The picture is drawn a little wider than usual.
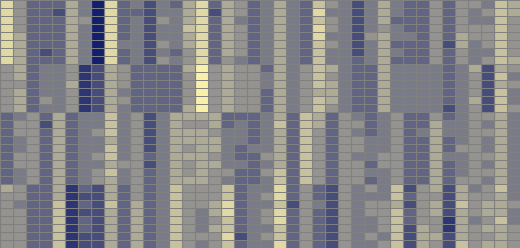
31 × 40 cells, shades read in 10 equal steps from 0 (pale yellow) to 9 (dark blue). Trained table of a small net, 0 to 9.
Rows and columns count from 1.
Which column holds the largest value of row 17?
12
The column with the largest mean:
8
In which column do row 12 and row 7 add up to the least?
16
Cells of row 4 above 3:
31
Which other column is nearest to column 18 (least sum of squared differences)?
36
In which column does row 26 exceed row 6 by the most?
6
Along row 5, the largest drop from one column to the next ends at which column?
9
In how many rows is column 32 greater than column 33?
9
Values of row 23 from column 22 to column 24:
2 6 2
